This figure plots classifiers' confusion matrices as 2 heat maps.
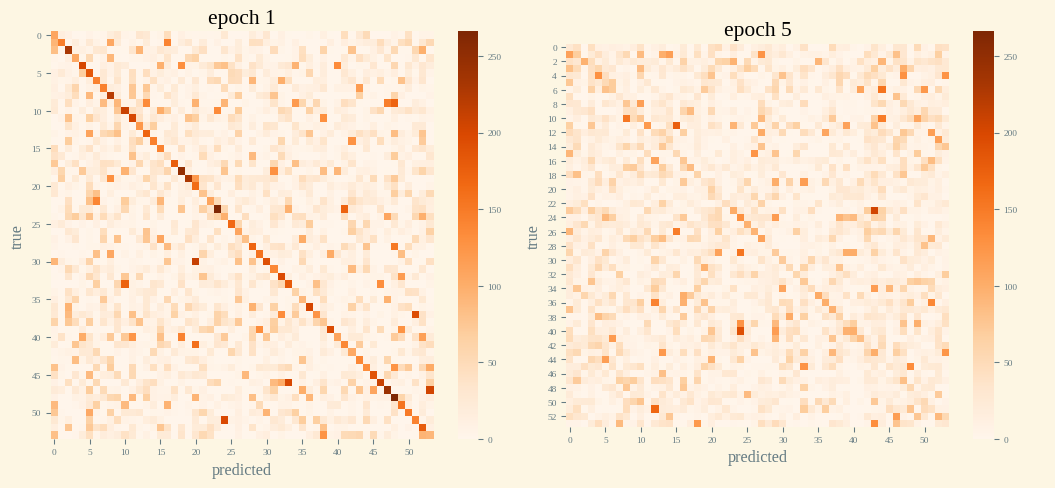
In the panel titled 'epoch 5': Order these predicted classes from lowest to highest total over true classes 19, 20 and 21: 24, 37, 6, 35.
35, 37, 24, 6
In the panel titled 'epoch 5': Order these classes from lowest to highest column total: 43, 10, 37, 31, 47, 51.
31, 51, 37, 10, 47, 43
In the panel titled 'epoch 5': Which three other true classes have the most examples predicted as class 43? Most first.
23, 53, 34
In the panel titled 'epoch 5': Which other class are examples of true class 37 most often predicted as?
0
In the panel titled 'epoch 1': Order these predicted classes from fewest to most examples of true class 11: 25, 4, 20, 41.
4, 41, 25, 20
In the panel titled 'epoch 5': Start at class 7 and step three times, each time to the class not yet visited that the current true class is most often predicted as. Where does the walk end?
52
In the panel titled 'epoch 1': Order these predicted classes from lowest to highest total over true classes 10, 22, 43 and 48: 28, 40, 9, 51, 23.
40, 51, 28, 9, 23
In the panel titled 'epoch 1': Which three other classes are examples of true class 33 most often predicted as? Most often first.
10, 46, 37
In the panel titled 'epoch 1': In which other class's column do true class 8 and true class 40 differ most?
18
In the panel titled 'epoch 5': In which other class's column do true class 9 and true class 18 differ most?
17
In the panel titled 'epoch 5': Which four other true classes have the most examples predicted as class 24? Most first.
40, 29, 39, 44
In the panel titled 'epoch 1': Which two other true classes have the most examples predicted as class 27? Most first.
45, 24
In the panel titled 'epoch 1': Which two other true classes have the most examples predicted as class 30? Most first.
50, 40
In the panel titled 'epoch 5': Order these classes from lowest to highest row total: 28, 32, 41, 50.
28, 32, 50, 41
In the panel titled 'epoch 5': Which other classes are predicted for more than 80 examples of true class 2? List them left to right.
23, 35, 44
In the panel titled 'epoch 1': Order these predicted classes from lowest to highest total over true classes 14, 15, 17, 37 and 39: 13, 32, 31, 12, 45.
45, 13, 12, 31, 32
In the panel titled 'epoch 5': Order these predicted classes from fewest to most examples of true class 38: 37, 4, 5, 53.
37, 53, 5, 4
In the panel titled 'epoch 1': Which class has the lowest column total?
27
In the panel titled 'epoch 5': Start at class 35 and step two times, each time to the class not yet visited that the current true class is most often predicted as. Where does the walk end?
12
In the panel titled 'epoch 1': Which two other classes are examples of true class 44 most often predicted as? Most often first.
48, 53
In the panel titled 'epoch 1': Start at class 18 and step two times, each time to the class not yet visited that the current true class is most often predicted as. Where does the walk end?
42
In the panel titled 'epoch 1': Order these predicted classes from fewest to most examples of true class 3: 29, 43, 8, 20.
29, 43, 20, 8
